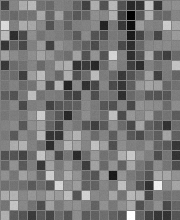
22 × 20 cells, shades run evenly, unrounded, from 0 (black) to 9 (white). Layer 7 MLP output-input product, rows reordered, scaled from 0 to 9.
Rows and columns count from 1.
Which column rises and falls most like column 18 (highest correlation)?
7
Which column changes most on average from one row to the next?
18
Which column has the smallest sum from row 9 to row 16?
6
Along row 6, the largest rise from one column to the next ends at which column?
13
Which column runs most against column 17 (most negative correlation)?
15
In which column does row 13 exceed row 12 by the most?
8
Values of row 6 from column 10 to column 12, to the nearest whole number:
3 5 3
